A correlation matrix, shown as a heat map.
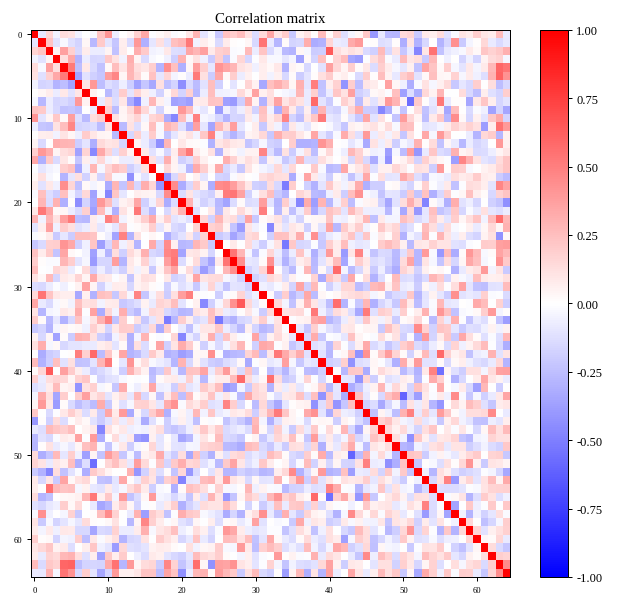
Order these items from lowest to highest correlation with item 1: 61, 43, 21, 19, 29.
29, 61, 19, 43, 21
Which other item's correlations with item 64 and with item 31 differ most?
20
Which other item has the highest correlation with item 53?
56
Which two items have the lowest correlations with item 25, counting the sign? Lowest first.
34, 9
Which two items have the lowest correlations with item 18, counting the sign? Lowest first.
34, 17
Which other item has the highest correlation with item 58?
15
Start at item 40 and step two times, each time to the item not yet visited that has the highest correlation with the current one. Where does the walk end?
54
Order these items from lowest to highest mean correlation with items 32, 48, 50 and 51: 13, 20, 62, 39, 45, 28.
13, 20, 39, 62, 28, 45
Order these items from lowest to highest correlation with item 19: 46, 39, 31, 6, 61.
39, 6, 46, 61, 31
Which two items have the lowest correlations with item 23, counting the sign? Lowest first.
32, 28
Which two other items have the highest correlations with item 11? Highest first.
63, 5
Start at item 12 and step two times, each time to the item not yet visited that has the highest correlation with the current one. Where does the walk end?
38
